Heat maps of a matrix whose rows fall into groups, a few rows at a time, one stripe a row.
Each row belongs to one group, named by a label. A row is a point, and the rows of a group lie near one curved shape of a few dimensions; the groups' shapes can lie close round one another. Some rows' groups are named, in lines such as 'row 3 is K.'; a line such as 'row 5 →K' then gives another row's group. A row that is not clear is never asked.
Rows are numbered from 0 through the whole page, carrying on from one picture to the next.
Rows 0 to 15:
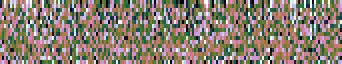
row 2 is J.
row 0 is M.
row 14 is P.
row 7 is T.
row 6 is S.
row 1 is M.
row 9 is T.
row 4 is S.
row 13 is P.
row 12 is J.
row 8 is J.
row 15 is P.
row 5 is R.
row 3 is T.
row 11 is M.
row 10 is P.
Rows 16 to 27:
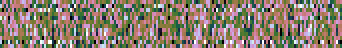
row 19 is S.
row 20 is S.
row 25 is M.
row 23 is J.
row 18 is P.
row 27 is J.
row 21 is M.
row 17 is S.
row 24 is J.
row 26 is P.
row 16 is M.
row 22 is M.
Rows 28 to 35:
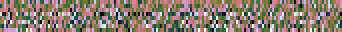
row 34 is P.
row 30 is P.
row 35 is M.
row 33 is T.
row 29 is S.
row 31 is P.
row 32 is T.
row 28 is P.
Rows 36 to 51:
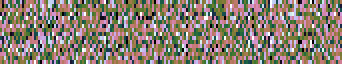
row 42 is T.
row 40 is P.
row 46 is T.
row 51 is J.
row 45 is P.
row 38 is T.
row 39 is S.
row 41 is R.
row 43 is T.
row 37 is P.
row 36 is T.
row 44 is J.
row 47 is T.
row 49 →T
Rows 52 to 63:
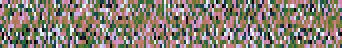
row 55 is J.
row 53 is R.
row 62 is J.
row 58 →J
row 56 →T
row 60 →P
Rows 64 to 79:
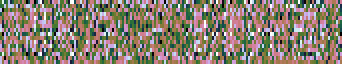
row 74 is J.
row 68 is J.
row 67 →J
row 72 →P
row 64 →T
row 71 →S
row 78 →S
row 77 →T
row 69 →P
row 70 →P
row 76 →M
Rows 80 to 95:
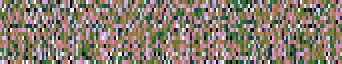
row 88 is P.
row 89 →P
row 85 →J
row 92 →P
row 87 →T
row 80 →J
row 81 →S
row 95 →P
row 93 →R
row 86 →J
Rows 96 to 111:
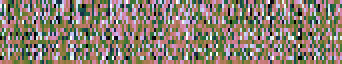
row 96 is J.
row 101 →P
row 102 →M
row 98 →S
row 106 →S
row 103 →S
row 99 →S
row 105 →S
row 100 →J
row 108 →M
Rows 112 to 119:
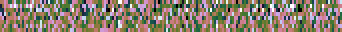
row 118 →R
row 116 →S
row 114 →S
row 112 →R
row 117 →T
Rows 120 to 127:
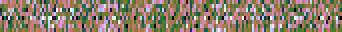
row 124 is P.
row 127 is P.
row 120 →S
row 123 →M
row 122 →J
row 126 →T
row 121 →P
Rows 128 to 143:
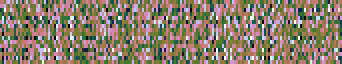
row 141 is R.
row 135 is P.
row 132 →T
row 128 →M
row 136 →P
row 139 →P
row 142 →P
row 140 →P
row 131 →P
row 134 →J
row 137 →J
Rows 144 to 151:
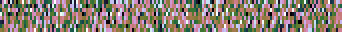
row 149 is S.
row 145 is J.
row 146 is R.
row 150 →J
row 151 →J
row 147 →R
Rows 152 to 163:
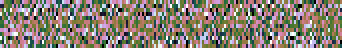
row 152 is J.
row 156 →J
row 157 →T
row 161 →R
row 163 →S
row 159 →P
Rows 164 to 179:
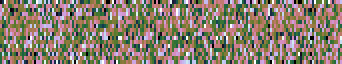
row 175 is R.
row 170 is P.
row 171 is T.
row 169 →S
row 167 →J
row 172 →J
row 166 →J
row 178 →S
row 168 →R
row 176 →S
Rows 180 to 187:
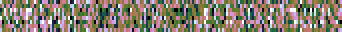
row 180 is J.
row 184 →P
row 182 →M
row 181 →T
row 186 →T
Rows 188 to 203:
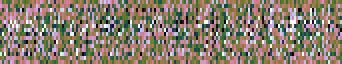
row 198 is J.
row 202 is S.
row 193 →M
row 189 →P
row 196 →T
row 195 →R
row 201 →R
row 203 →S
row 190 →T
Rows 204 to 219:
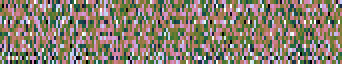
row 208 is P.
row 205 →P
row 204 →J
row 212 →R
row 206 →J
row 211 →T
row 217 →J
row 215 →S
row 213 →P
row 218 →M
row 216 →M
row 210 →P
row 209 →S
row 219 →J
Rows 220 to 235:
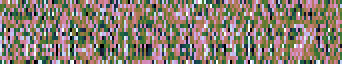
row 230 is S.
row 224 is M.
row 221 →S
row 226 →P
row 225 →P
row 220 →M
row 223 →J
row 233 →P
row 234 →S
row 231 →P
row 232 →P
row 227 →S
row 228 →J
